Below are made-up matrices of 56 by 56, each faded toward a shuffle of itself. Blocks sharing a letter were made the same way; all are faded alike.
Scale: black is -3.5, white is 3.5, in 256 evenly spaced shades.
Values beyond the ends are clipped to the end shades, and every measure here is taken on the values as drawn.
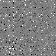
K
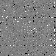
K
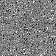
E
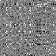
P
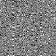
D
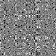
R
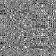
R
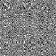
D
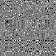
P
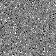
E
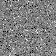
E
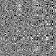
R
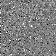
E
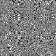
R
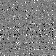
K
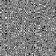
D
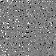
K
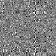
R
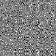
R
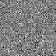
P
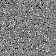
E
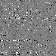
K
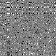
P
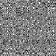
R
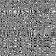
P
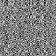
D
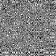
D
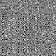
D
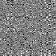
R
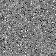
E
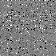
K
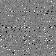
K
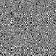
R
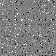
K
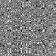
R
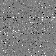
K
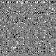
P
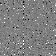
K
